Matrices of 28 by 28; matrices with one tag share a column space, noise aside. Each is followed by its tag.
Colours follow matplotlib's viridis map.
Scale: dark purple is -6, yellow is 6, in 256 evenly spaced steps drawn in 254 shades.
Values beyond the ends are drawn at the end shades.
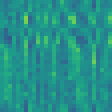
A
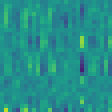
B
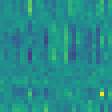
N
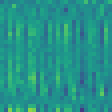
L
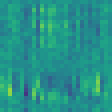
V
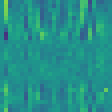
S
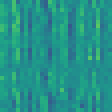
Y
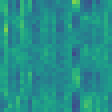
Y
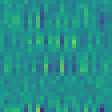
B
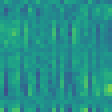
L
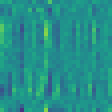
L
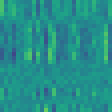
N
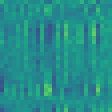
L
